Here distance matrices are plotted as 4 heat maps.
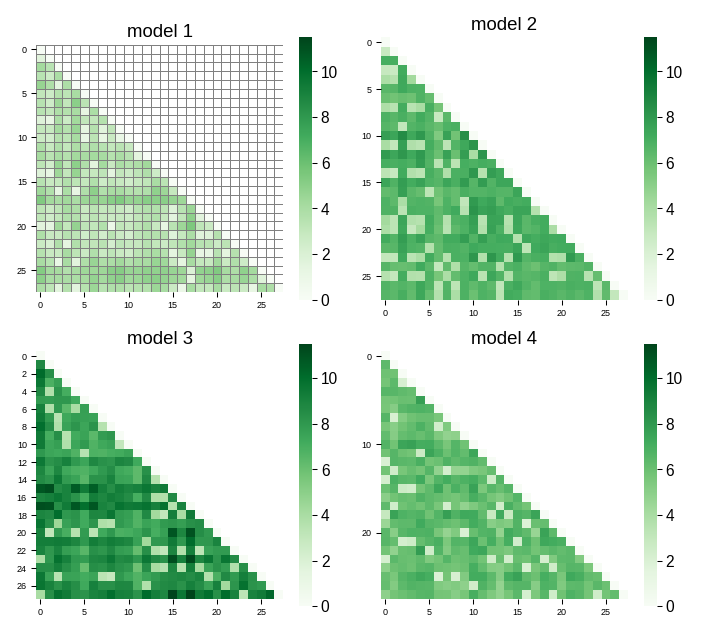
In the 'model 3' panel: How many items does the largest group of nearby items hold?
6
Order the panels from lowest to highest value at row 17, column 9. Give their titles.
model 2, model 4, model 1, model 3
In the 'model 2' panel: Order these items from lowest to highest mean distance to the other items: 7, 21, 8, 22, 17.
7, 8, 17, 22, 21
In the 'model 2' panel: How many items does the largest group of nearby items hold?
11
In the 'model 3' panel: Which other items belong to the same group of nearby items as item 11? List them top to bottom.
5
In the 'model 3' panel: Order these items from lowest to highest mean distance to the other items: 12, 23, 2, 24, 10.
24, 10, 2, 12, 23
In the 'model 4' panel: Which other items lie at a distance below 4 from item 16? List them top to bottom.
19, 24, 27
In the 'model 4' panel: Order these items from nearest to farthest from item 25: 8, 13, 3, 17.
8, 13, 17, 3
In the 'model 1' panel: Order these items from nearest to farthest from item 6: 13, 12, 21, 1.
13, 1, 21, 12
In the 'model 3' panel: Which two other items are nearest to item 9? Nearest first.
10, 3
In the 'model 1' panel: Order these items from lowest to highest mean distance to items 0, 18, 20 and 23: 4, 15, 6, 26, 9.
15, 9, 6, 4, 26
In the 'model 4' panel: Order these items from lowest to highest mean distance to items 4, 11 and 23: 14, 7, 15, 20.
14, 15, 7, 20
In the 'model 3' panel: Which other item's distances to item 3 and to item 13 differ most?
16
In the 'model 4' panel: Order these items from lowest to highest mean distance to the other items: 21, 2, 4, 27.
27, 2, 21, 4
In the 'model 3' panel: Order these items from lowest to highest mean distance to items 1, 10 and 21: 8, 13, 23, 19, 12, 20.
20, 12, 13, 19, 8, 23
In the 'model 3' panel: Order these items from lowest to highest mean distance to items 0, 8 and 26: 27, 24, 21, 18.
21, 27, 24, 18
